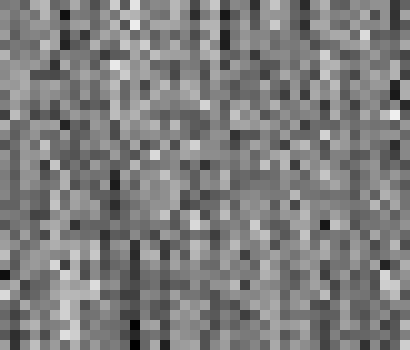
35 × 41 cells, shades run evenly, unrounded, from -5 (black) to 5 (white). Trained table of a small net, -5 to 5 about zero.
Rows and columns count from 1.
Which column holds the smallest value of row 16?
40
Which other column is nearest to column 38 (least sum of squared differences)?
3
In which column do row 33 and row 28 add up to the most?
8
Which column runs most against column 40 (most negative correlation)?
19
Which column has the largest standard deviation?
14
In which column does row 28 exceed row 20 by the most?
7
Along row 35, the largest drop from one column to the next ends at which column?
17
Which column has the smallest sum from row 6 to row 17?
36
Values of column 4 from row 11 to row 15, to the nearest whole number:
-1 -2 1 1 -1
